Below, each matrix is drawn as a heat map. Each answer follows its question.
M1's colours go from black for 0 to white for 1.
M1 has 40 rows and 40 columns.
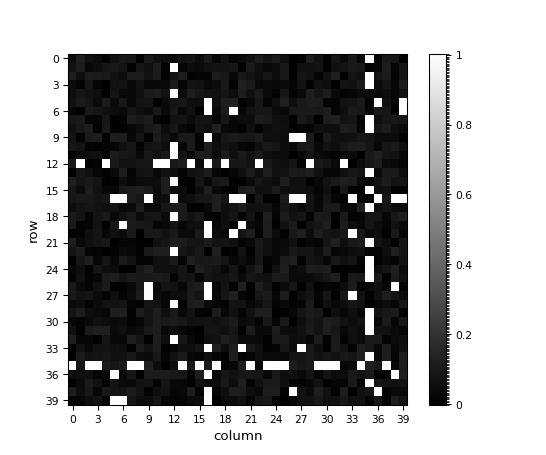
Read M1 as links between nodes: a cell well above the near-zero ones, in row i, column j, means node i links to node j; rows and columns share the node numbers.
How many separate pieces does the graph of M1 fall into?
2
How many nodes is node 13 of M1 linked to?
1
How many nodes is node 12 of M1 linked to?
10
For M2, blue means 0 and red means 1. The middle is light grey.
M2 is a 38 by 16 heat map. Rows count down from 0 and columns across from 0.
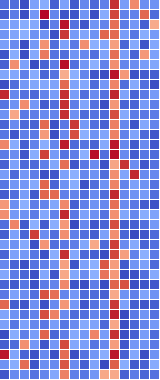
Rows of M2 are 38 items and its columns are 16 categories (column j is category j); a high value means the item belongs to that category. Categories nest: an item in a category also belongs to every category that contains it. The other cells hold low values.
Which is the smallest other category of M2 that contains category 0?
6
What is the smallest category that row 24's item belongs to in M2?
9
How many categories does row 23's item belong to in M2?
3
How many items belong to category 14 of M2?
2
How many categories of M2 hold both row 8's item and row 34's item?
2
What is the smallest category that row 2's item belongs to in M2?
15
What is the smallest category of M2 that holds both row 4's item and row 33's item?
4
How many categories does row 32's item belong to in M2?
1
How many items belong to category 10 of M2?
4
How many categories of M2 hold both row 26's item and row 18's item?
1
